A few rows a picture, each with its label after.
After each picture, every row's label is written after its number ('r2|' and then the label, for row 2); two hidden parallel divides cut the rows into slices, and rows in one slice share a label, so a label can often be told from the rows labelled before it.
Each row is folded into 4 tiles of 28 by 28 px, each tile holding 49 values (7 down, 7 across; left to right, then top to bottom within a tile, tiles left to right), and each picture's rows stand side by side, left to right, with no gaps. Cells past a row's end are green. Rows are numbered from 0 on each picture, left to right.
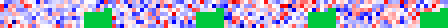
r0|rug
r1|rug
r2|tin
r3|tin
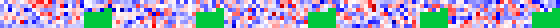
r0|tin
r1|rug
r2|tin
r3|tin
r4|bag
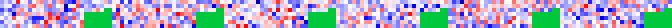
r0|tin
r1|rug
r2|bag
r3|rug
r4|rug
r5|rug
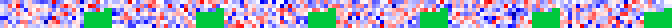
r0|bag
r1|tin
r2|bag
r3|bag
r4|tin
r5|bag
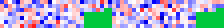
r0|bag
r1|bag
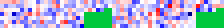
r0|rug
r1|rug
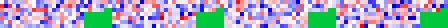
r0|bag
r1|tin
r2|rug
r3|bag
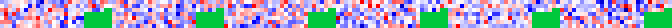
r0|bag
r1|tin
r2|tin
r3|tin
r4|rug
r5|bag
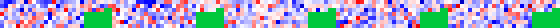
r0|bag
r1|bag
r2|rug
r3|tin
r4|bag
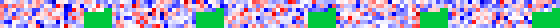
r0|tin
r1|bag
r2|tin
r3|tin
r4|bag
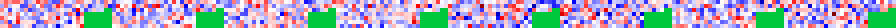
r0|tin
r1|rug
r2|rug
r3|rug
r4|bag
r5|bag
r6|rug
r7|tin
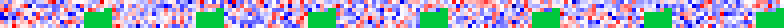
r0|bag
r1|rug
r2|tin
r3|bag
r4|tin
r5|bag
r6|tin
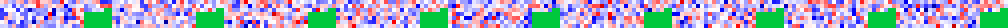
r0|tin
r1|rug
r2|tin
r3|rug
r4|bag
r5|tin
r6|tin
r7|tin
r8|bag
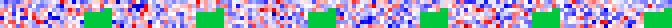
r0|bag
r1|rug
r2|bag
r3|tin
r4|bag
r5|rug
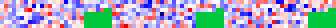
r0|rug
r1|bag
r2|tin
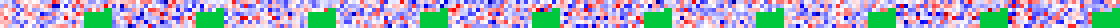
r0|rug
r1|tin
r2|rug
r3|rug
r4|bag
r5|tin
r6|rug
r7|rug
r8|tin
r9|tin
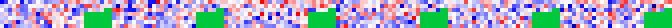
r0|rug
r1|bag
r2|tin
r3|tin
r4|tin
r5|tin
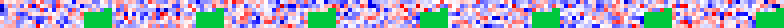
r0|tin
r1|tin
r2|tin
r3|bag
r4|bag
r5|bag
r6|bag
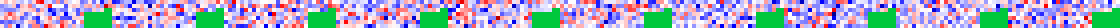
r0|tin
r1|bag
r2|tin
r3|bag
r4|tin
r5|bag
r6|rug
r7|bag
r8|rug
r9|tin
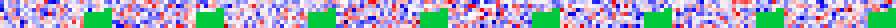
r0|tin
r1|tin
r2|rug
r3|tin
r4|bag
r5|bag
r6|rug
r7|bag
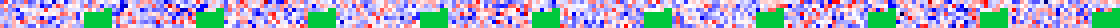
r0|rug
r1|tin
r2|tin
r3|rug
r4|bag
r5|rug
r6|rug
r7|bag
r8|tin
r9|bag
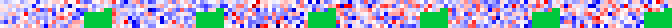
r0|rug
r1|rug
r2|tin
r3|bag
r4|bag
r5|bag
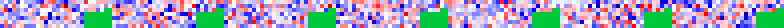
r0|bag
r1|bag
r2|tin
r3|tin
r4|rug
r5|bag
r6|bag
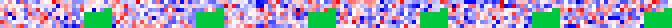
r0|bag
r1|rug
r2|bag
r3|tin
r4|bag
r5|bag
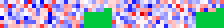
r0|bag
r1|bag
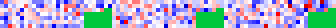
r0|bag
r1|rug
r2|bag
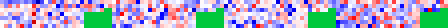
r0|bag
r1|rug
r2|tin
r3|tin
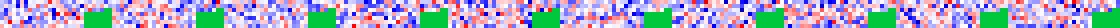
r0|rug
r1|rug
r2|rug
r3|bag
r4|bag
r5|rug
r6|tin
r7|bag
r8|rug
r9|tin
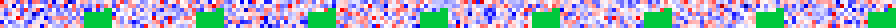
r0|tin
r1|tin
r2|bag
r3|bag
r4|tin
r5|rug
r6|rug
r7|tin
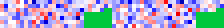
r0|bag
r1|bag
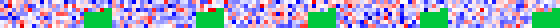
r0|bag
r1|bag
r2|tin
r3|tin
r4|rug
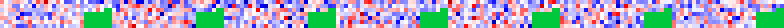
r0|rug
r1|bag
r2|bag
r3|rug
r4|bag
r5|bag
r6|rug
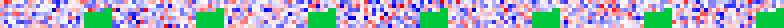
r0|rug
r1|rug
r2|rug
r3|bag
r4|rug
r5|rug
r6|bag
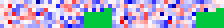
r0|bag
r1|bag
